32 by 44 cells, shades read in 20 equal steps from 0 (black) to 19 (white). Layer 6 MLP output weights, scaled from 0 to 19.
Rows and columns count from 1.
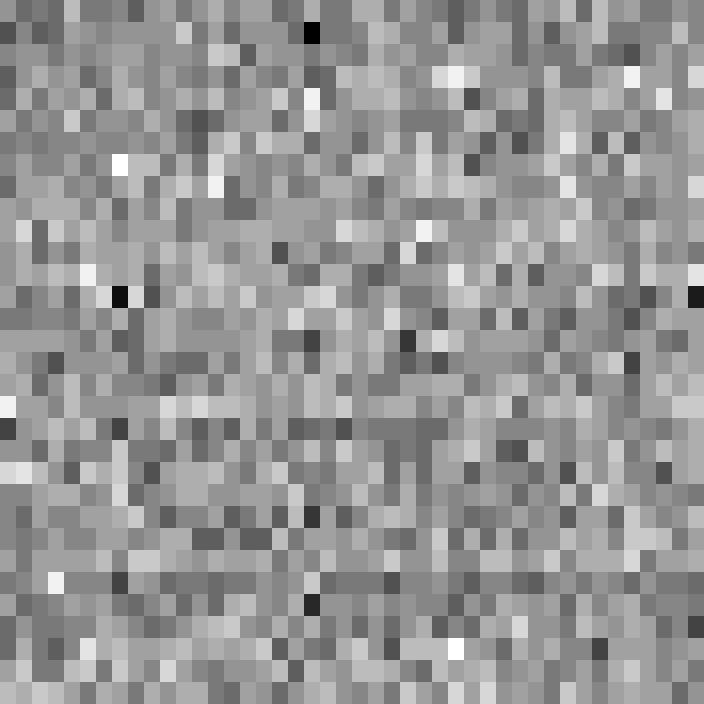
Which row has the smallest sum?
27
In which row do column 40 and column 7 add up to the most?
26
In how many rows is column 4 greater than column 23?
12
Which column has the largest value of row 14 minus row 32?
9
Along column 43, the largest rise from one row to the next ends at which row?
17
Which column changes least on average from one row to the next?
43
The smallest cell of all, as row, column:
2, 20
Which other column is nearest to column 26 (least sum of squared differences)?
13
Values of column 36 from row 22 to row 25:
6 14 7 14
